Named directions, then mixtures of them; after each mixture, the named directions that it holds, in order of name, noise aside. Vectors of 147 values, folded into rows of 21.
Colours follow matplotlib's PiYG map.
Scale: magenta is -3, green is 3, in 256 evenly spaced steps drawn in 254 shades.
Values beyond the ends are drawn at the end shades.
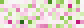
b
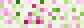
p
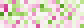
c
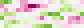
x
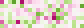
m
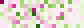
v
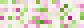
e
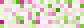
b, m, p.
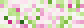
b.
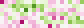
b, c, x.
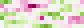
x.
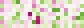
m, p.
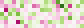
b, c, v.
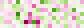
p.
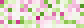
m, v.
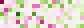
c, p, v.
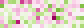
m.
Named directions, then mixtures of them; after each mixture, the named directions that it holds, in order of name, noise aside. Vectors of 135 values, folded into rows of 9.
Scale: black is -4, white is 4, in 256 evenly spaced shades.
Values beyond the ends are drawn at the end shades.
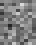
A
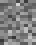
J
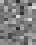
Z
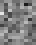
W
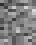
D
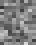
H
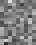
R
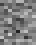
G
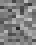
H, Z.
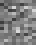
D.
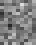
A.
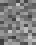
J.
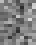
G, Z.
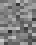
J.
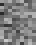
A, G, R.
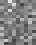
R.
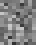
A, H.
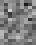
W.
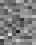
G, R.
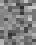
A, J, Z.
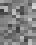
A, G, Z.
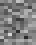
G.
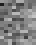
D, G.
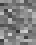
G, J, W.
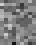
A.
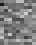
G.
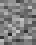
G, R.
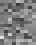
G.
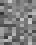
A, R.
